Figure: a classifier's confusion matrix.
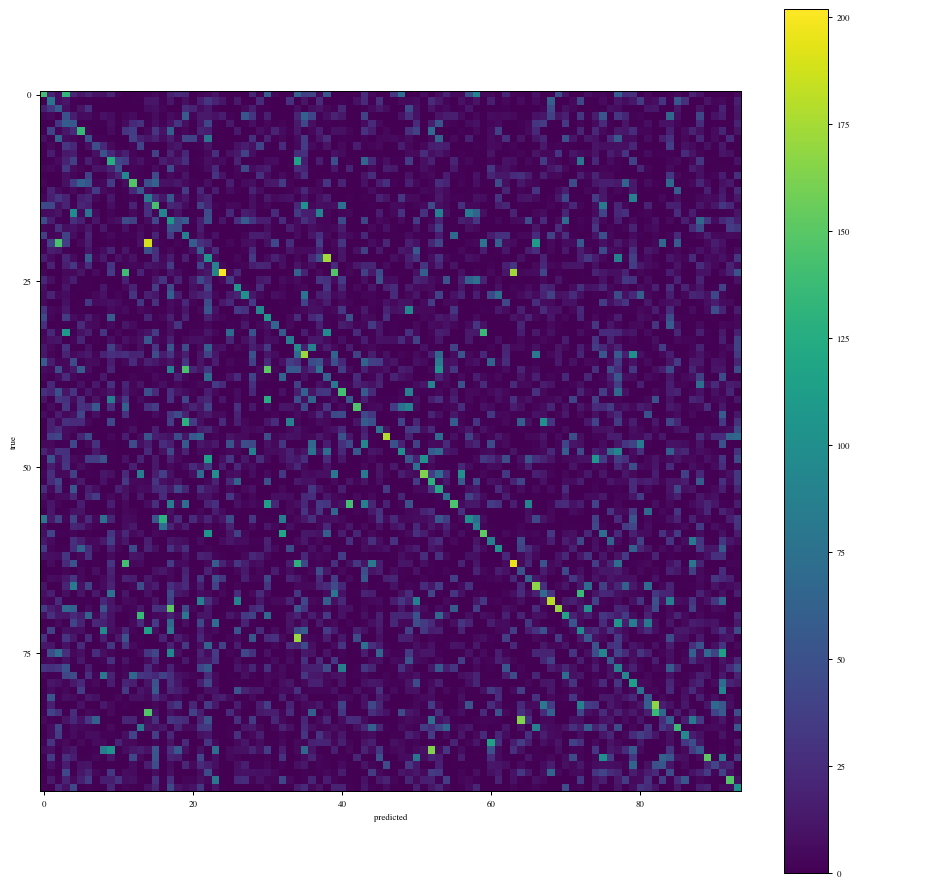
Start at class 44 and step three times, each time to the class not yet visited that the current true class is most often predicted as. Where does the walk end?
41
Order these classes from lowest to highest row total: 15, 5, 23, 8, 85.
8, 23, 5, 15, 85
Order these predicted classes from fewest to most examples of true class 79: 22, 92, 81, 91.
81, 92, 22, 91
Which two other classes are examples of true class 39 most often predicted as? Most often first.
52, 88
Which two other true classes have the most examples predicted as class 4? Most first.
16, 66
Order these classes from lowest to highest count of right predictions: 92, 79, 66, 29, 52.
29, 79, 52, 92, 66
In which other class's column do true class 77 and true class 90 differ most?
40
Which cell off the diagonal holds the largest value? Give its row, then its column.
20, 14
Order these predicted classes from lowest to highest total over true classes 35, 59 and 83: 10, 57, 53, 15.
57, 10, 15, 53
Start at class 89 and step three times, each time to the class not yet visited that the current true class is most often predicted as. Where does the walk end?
68
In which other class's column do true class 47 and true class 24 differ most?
63
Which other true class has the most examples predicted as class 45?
75
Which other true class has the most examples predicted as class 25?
32
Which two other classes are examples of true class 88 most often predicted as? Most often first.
52, 9
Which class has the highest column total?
17
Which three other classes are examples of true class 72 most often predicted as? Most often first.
14, 8, 17
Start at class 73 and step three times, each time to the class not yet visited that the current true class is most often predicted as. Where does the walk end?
53
